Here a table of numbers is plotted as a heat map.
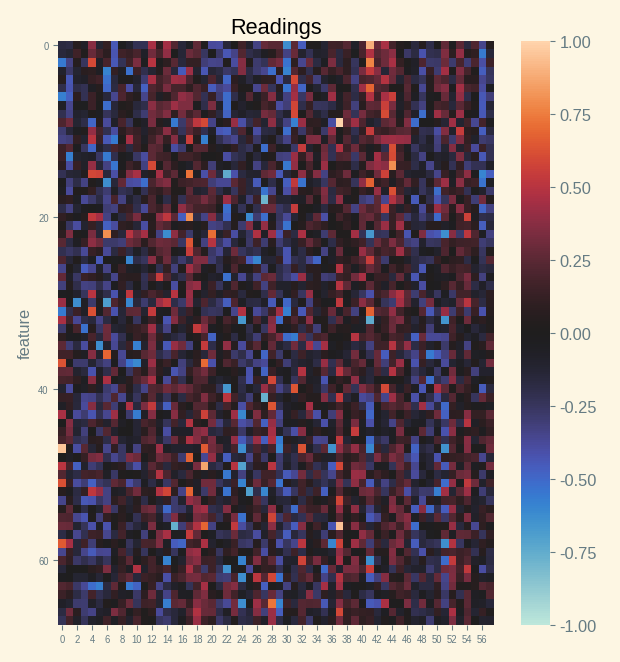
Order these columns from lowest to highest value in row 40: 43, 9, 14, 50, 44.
9, 44, 14, 50, 43
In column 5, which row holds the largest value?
15
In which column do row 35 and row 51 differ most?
54
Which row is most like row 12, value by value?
38
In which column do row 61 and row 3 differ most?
6
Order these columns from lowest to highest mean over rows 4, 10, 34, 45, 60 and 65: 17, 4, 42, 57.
57, 42, 4, 17
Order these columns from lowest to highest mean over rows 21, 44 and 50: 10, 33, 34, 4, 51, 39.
51, 10, 33, 34, 4, 39
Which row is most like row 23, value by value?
48
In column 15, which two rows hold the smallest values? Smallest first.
56, 9
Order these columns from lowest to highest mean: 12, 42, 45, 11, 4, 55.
11, 55, 4, 42, 45, 12
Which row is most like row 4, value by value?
7
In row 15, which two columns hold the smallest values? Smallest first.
22, 56
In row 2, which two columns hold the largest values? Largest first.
41, 4
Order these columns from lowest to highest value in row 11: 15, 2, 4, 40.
2, 40, 15, 4
